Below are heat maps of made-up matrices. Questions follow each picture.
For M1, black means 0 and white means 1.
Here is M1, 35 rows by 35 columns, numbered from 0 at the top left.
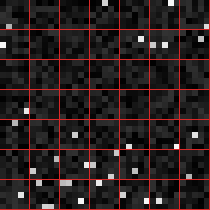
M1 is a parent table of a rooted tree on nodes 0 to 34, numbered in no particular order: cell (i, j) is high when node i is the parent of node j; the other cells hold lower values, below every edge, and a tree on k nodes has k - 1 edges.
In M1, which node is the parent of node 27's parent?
34
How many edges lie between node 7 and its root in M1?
8
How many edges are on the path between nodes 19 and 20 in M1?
7
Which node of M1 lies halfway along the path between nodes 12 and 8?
0
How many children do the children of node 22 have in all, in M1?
2
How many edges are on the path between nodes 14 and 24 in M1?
7
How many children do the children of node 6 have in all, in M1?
3
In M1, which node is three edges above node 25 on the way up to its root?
4
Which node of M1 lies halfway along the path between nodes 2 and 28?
32
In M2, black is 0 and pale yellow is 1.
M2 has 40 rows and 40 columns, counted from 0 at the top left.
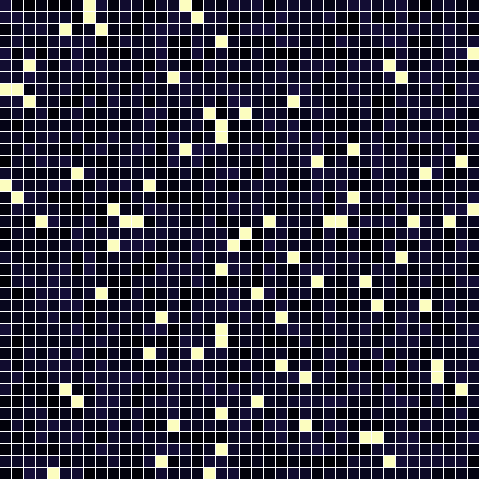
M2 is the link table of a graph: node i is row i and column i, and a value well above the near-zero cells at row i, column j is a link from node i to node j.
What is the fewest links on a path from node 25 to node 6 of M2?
3
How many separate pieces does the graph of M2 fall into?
4
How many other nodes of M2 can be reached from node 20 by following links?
5
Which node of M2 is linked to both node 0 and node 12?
node 15
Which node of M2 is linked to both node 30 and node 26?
node 23
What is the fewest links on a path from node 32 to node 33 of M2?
6
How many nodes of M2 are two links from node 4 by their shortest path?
1
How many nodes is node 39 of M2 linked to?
2
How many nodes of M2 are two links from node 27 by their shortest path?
7
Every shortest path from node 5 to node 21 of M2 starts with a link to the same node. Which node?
node 2
